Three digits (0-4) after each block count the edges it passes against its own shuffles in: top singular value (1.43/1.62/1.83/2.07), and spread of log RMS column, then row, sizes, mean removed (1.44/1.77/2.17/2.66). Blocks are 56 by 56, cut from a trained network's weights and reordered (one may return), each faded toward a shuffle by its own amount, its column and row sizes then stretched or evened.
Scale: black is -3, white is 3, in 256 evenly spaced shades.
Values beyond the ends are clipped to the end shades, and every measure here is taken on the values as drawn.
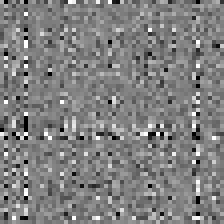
3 4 3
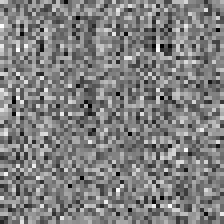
4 1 0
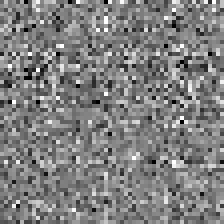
1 2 3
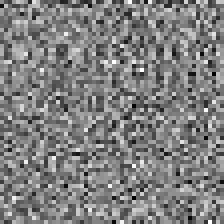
4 0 1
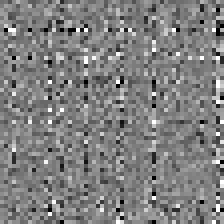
1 4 2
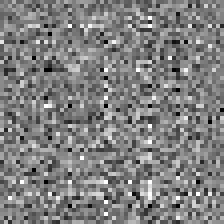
3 2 3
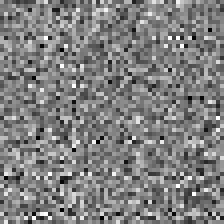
3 0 2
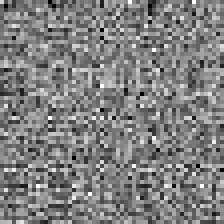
4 0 2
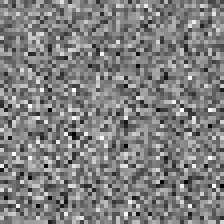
1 1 1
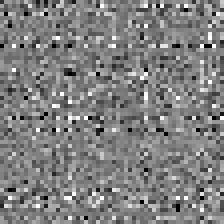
0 2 4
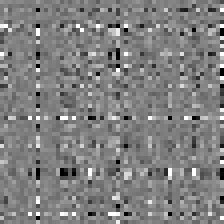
4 4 4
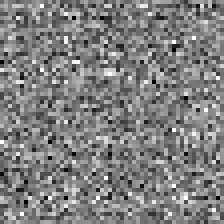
0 1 2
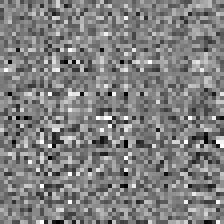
4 2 4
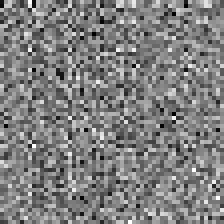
4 2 0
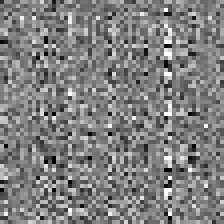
4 4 1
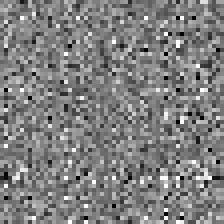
0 3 2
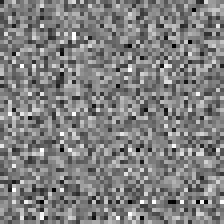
2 1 2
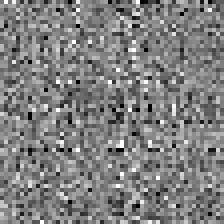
2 3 2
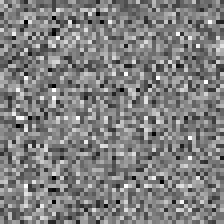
2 0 1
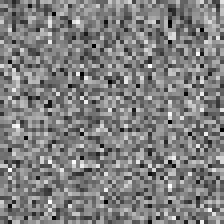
3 1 0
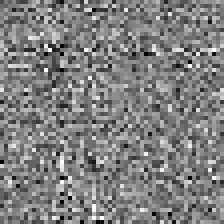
2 1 2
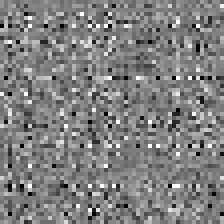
2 3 4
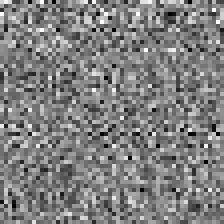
3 0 3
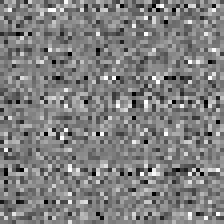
0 1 4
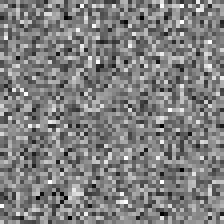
1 1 0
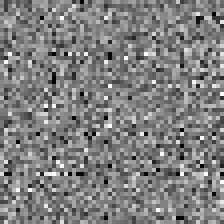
0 2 1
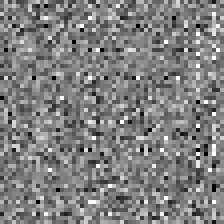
1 1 3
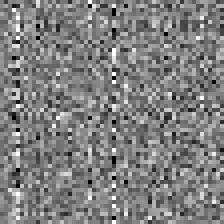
4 3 0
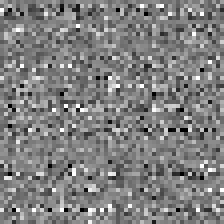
0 0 4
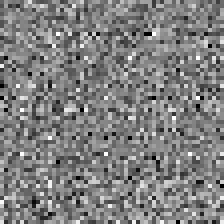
1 0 3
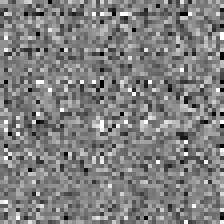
1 2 3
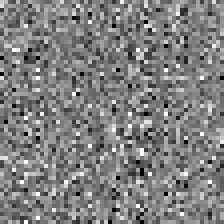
0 3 0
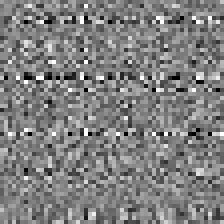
4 1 4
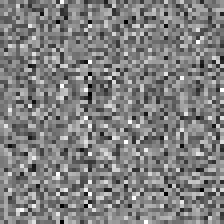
4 3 0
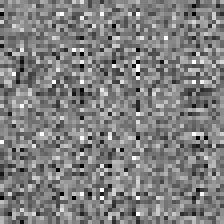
3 3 3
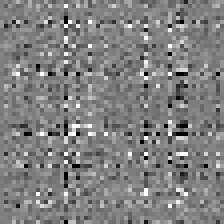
4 4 4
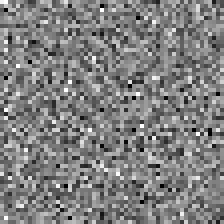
2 0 0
